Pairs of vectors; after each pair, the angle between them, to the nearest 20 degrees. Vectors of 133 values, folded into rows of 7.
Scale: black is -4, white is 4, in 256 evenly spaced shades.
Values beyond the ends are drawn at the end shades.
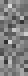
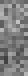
80 degrees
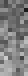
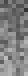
20 degrees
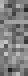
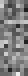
20 degrees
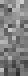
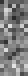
140 degrees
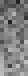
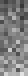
60 degrees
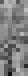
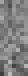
140 degrees
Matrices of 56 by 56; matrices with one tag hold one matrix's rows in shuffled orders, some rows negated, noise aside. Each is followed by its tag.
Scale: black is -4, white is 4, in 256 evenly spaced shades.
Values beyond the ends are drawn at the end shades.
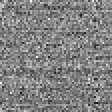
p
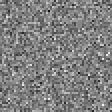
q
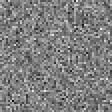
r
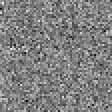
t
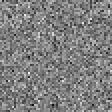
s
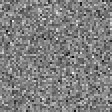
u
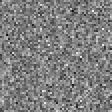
u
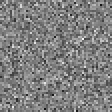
r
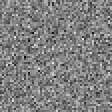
s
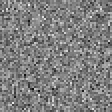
s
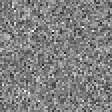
s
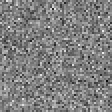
q
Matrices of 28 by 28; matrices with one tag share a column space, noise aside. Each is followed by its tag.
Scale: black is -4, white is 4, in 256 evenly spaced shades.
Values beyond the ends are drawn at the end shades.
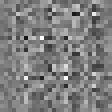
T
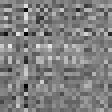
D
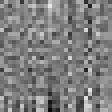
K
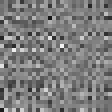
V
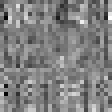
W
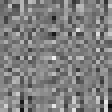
K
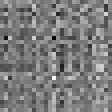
T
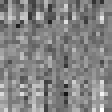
W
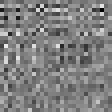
D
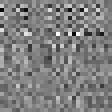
D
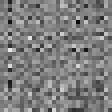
V
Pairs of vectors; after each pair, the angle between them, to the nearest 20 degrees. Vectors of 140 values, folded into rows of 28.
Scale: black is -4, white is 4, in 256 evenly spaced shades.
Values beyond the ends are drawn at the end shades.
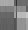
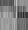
160 degrees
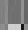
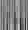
80 degrees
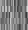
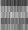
60 degrees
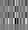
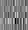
40 degrees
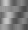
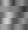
20 degrees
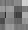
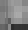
100 degrees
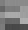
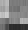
40 degrees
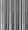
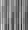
20 degrees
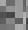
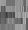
20 degrees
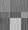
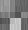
20 degrees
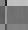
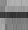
60 degrees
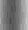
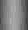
160 degrees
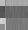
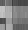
140 degrees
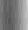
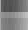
60 degrees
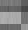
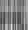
120 degrees
